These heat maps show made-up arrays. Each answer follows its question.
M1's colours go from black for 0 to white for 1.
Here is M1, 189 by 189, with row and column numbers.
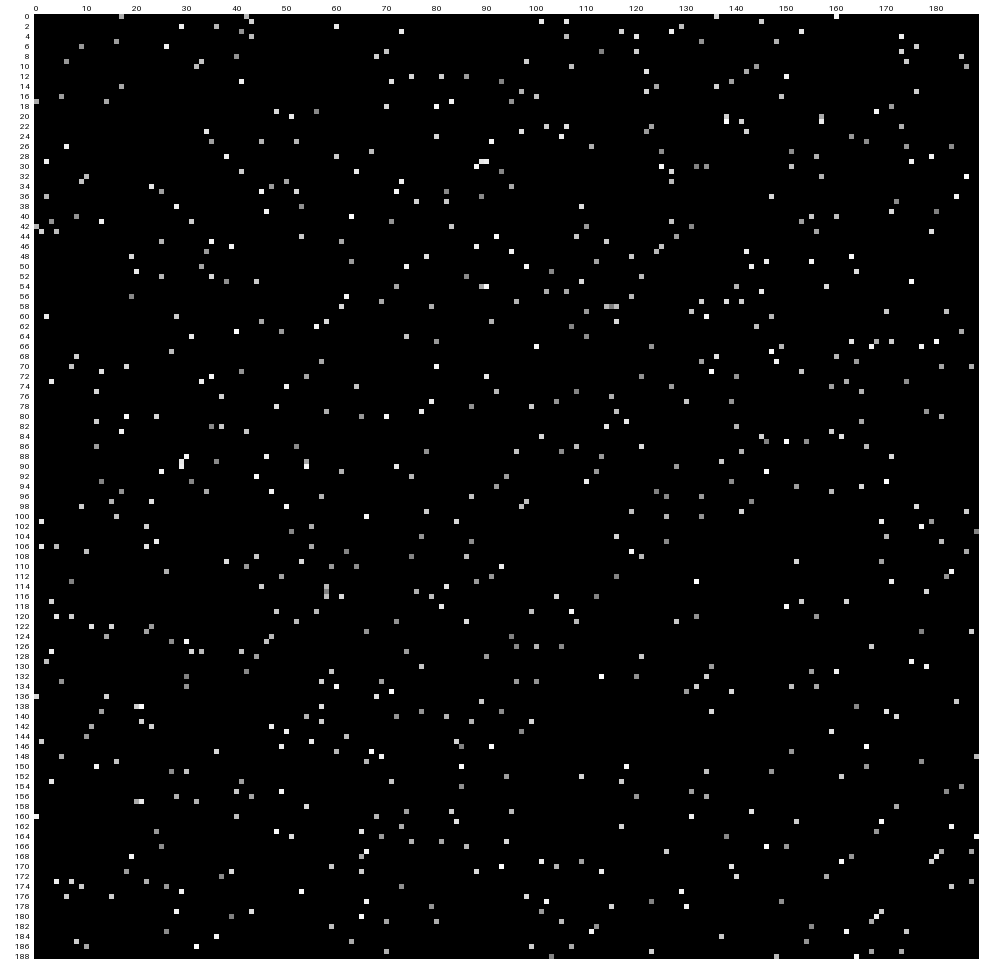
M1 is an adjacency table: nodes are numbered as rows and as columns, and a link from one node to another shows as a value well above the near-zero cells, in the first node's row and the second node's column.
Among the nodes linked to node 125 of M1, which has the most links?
node 30
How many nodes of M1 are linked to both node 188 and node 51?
2
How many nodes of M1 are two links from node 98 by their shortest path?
7
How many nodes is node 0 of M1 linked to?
4
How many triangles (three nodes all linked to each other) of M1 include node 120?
0
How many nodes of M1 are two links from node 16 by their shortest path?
5
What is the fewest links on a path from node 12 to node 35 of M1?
3
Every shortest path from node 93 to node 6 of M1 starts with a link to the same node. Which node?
node 31
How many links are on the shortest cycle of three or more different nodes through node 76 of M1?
6
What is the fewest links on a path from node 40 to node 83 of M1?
4
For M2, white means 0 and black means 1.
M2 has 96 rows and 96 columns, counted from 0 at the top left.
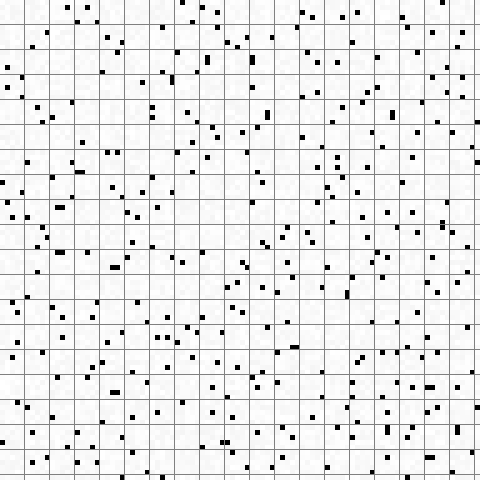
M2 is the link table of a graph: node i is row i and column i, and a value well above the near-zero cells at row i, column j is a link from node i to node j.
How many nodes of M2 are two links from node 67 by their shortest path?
8
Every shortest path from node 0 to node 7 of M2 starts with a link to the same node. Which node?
node 36
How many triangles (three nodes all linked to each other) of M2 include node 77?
5
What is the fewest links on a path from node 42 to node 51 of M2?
2
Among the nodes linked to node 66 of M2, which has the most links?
node 24
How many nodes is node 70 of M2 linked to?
5
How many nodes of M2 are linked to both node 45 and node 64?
2
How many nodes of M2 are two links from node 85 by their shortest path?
8
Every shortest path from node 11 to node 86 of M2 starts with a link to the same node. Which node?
node 41
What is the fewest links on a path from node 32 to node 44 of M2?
4
